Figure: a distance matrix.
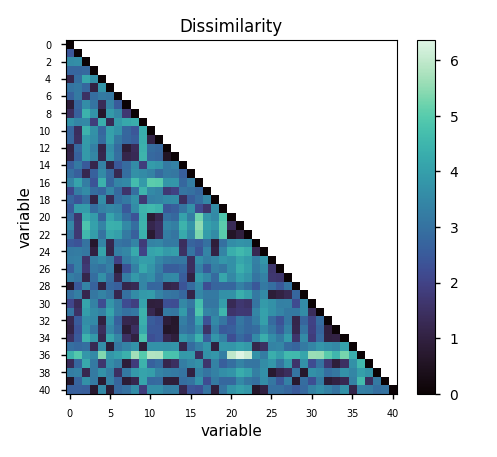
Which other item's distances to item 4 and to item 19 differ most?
8
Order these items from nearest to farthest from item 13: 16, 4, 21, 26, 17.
4, 17, 26, 21, 16
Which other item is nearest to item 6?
26
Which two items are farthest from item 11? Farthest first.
36, 16
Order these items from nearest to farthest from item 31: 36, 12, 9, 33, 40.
33, 12, 40, 9, 36
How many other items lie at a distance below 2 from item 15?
7
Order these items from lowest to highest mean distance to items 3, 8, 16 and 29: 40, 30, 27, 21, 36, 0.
40, 0, 27, 30, 36, 21
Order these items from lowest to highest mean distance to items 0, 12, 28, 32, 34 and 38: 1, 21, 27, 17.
17, 1, 27, 21
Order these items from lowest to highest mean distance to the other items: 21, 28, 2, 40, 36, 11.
28, 40, 11, 2, 21, 36
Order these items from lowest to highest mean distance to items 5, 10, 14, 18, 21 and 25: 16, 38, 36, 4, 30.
30, 38, 4, 16, 36
